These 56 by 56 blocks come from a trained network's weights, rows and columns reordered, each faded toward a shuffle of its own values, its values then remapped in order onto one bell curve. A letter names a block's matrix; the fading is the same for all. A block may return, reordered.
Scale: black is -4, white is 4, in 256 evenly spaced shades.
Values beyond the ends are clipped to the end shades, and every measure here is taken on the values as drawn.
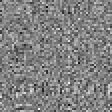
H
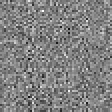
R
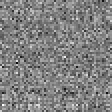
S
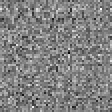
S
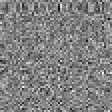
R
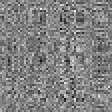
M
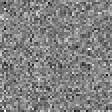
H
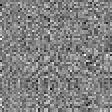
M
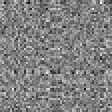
S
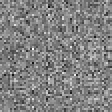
R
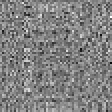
M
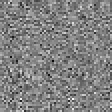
R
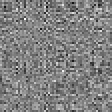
M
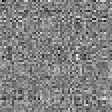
S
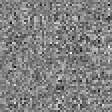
H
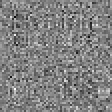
H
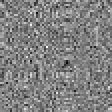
R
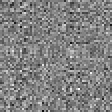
R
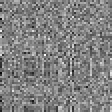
M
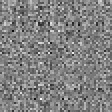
S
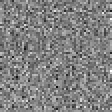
H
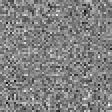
H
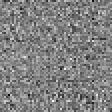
S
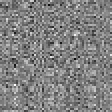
M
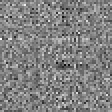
S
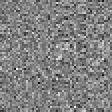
R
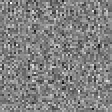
H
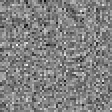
R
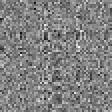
R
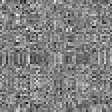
M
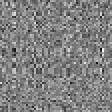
M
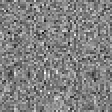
R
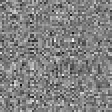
H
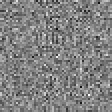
H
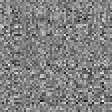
S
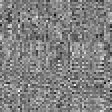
M
